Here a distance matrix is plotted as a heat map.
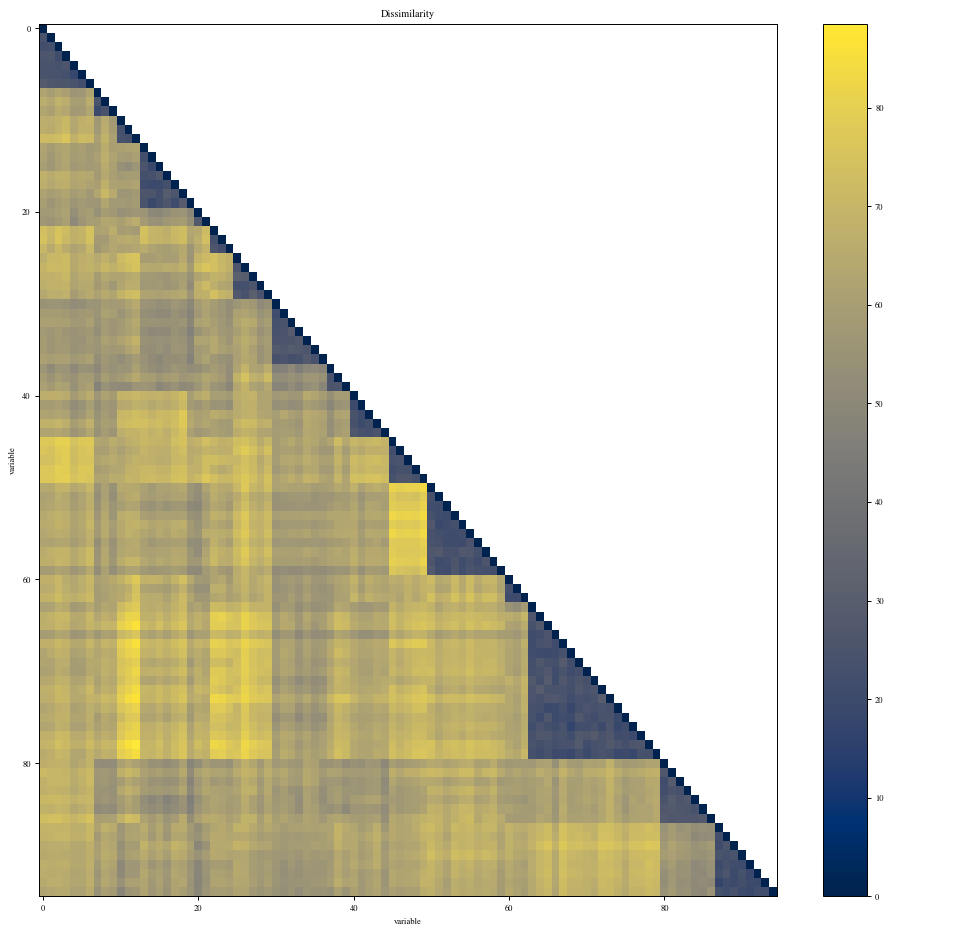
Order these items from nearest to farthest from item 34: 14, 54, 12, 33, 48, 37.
33, 37, 14, 54, 48, 12
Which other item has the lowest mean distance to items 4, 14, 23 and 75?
19
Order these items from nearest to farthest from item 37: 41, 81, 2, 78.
41, 2, 81, 78
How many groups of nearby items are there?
16
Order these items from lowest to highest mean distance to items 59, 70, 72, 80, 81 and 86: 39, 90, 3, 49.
39, 90, 3, 49
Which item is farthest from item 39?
73
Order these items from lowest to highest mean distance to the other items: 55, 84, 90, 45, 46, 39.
84, 39, 90, 55, 46, 45
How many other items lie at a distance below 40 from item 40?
4
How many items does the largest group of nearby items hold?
17
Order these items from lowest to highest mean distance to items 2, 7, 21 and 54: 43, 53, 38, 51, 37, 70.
51, 53, 37, 38, 43, 70
